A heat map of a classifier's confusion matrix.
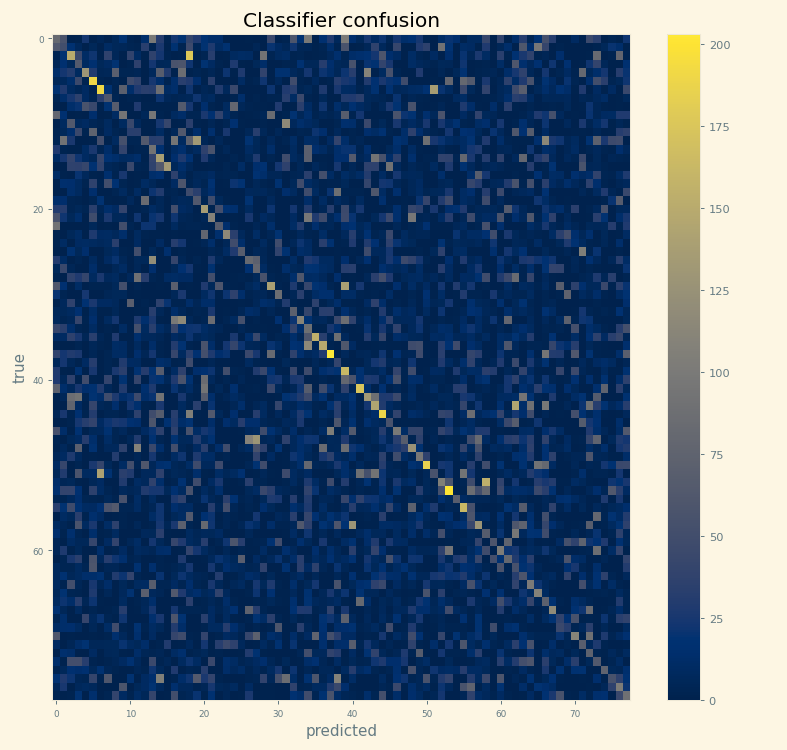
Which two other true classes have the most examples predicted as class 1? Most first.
12, 0
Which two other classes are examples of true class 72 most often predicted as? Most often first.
49, 34
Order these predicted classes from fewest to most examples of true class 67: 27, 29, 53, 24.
29, 24, 27, 53
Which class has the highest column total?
34
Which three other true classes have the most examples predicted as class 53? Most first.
60, 5, 52
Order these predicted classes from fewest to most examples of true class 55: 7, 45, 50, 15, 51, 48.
15, 50, 51, 45, 7, 48
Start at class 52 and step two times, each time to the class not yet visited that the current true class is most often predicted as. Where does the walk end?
62
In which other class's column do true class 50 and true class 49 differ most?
65
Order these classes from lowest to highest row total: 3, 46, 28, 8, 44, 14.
8, 3, 28, 46, 44, 14
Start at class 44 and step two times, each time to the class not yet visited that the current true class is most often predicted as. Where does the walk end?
38
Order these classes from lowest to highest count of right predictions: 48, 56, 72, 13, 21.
56, 72, 13, 21, 48
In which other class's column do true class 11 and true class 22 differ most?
0
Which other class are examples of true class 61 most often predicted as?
25
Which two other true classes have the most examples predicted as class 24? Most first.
8, 59
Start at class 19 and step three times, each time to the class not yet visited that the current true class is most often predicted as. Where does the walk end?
41
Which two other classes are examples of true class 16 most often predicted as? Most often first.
57, 36
